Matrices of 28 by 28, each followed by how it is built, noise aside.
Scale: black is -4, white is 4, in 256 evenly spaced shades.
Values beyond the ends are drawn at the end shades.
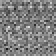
repeating columns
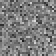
noise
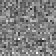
repeating columns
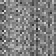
repeating rows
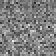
repeating columns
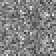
repeating rows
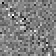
banded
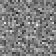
repeating columns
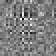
low rank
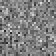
noise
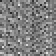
repeating rows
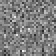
low rank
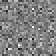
low rank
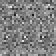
repeating columns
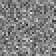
repeating rows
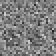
repeating columns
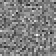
noise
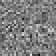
low rank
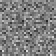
repeating columns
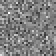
noise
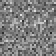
repeating columns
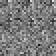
repeating columns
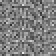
repeating rows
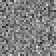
repeating rows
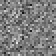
repeating rows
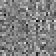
low rank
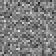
repeating rows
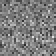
repeating columns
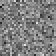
noise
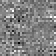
low rank
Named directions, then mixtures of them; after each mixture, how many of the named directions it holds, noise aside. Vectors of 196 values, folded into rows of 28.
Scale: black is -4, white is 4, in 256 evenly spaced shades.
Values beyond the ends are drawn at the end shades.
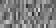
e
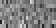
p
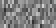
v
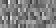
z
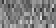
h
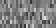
four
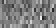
one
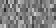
four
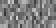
three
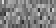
four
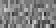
four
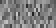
one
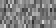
two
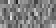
three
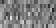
three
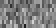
three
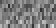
three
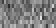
one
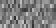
four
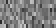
two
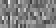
one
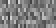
one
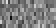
two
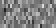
one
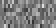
one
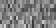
four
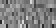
one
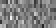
four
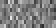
four
